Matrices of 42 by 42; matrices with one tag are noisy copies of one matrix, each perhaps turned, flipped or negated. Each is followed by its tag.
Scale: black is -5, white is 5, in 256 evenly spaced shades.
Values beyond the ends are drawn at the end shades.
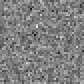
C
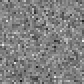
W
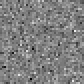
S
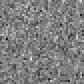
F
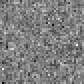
F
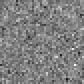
S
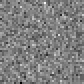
W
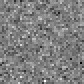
W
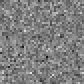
C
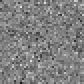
W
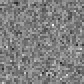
F
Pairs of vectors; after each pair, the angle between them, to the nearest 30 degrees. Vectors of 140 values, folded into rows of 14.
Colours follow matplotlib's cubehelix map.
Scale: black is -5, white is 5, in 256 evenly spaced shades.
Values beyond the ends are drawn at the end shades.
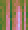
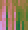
120 degrees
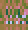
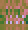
30 degrees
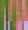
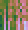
30 degrees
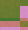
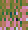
60 degrees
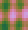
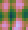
150 degrees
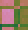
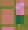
60 degrees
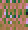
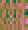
30 degrees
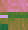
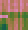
30 degrees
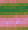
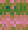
30 degrees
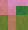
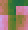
150 degrees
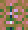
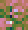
30 degrees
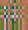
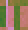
90 degrees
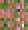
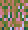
60 degrees
